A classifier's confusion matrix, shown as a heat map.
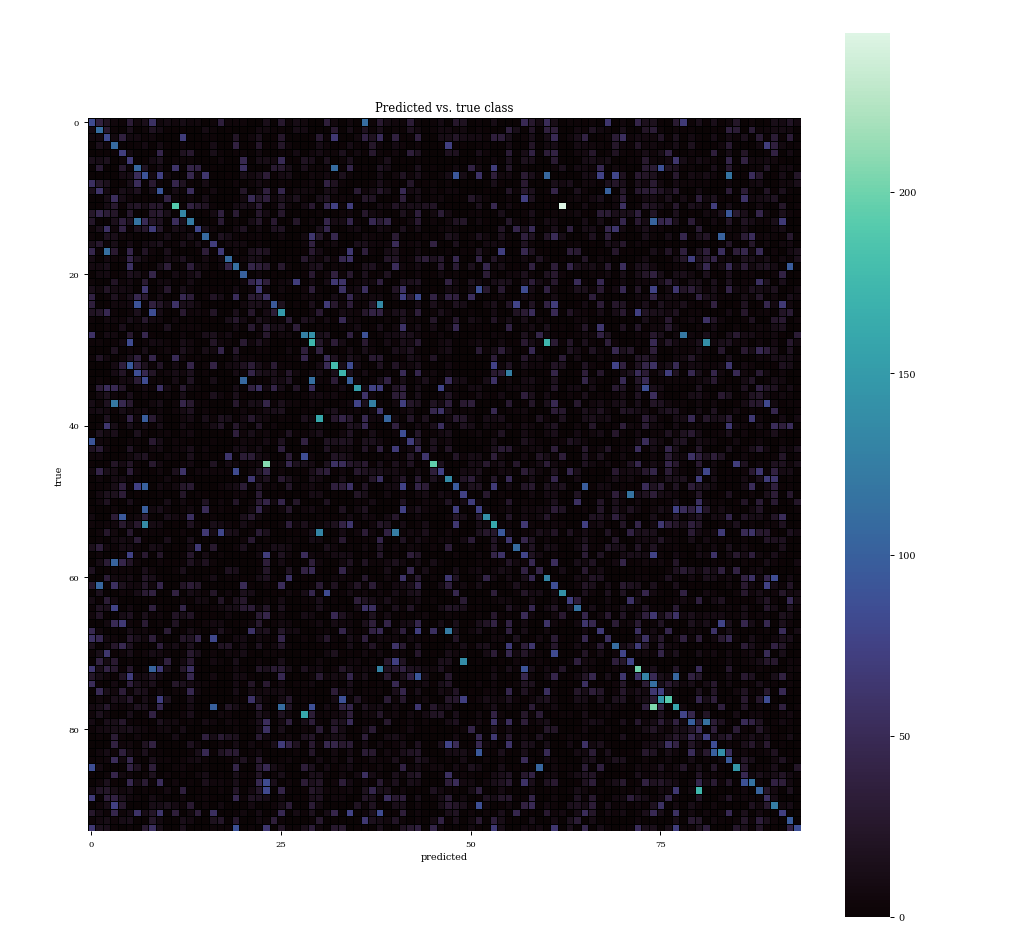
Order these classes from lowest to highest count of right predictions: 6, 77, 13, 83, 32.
6, 13, 83, 77, 32
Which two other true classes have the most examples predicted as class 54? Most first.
17, 57
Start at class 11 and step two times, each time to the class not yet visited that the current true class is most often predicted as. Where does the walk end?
31
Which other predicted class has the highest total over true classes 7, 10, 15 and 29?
60
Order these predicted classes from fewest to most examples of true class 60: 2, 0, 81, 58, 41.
0, 81, 2, 58, 41
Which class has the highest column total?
74
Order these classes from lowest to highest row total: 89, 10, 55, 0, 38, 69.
55, 38, 10, 89, 69, 0
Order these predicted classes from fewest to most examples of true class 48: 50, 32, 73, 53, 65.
50, 32, 73, 53, 65
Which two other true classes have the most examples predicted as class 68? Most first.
9, 0
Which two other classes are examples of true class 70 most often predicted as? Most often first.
61, 2
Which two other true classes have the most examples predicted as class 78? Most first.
28, 0
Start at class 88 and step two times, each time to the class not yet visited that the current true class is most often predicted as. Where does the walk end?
23
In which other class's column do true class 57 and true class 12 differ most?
84
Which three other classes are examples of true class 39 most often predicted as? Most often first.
30, 7, 87
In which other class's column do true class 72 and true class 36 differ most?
38
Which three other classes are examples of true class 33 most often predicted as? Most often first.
55, 6, 76
